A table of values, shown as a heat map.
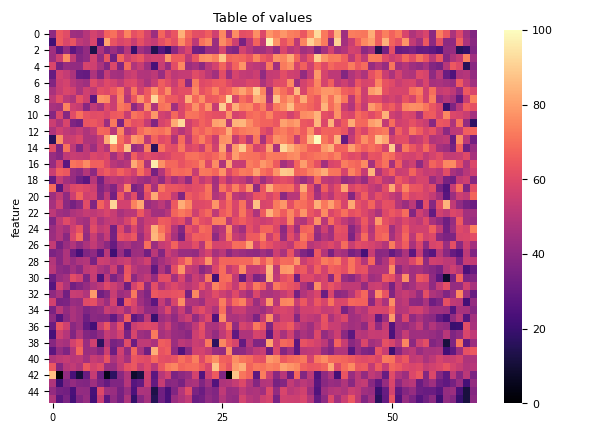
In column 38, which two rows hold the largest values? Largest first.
1, 13
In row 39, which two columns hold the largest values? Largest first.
15, 26
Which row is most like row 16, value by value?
10
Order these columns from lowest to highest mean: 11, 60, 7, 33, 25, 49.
7, 60, 11, 49, 33, 25
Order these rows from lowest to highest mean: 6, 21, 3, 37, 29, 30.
37, 30, 29, 6, 21, 3
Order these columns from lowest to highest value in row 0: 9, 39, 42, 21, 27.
21, 9, 27, 42, 39
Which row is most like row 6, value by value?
23
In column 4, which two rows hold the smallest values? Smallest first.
42, 27
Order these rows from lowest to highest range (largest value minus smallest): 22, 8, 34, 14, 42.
34, 22, 8, 14, 42
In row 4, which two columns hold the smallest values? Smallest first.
61, 15
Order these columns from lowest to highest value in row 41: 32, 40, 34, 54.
54, 40, 32, 34
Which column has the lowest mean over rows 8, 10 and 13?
0
